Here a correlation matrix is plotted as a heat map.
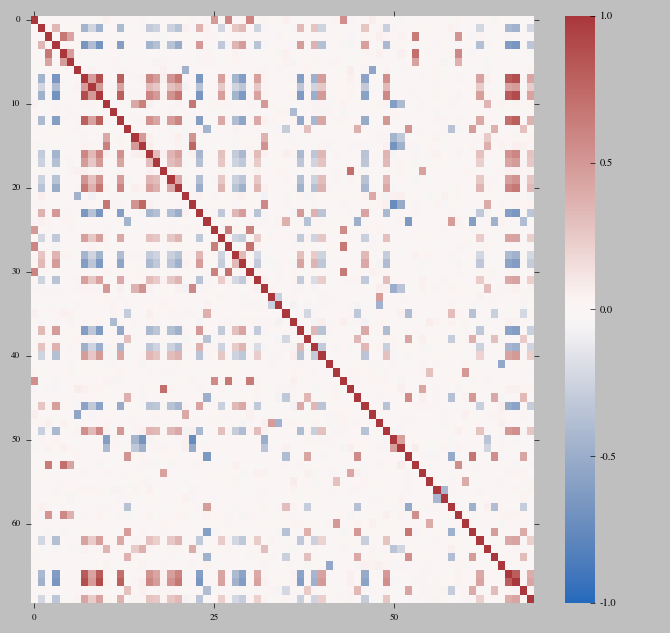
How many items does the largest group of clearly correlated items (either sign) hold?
24
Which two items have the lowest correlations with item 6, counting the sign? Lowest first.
47, 21
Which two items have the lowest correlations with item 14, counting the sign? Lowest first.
50, 51
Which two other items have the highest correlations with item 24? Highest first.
58, 35
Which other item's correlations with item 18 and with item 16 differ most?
44
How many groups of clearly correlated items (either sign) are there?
12
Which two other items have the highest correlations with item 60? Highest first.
42, 55
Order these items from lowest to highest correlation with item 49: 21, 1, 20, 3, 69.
3, 1, 21, 69, 20
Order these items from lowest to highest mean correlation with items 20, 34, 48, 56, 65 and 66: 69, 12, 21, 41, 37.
37, 41, 21, 69, 12
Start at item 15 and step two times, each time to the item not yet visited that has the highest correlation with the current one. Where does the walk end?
10
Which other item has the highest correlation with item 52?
61
